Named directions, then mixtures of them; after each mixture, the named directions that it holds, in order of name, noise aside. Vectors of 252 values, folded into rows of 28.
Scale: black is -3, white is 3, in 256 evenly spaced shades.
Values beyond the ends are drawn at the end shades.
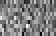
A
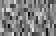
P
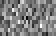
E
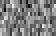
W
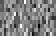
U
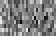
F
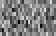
A, E.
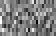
F, P.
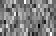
U.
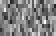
P, U, W.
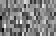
A, F.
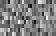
E, W.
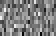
A, W.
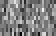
F, P, W.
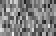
A, P, W.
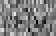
F, P, U.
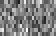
E, F, U.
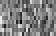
A, F.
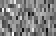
P.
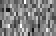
P, U.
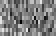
F.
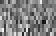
A, F, U.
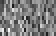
A, E, U.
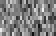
P, U, W.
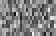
E, F, U.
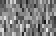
A, U, W.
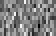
U.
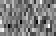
F, P, W.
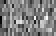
E, F.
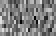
F.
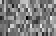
A, E, W.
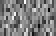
U.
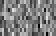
E, U.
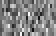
P.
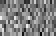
A.
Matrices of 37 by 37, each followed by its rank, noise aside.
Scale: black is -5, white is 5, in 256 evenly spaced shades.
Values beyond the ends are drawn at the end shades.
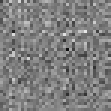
five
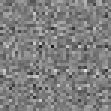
six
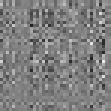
three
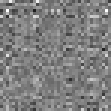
four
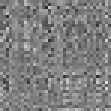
six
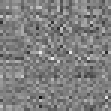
five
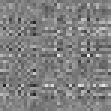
three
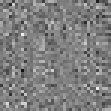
five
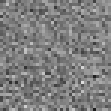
six
